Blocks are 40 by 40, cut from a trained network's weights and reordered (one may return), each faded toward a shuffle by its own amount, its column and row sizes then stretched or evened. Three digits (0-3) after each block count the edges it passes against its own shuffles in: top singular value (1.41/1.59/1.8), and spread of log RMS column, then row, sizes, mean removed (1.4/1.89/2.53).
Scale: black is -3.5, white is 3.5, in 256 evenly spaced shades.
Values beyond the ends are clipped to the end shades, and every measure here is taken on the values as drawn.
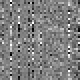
3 3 0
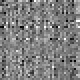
2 0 2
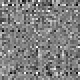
2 1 2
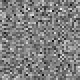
2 0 0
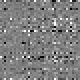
0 2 3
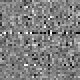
2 1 2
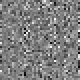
0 3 0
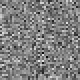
1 1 0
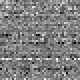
2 0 2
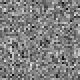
0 1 0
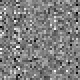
0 2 0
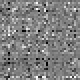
0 2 2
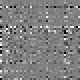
3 2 3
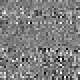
1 1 3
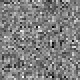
0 1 1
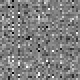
0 3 0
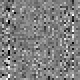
1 3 0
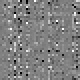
0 3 1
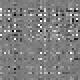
1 2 3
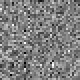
0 1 0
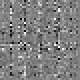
1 3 2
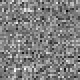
0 0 2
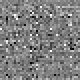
0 1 2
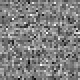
0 0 0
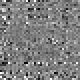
2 1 3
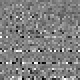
1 1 3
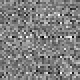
3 0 2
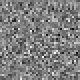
0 0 2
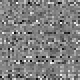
0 0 3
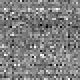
1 0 2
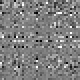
0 2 3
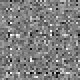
2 2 2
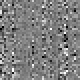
0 3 0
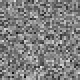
2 0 0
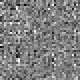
1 3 1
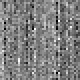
3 2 0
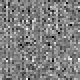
0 1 1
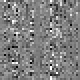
1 3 0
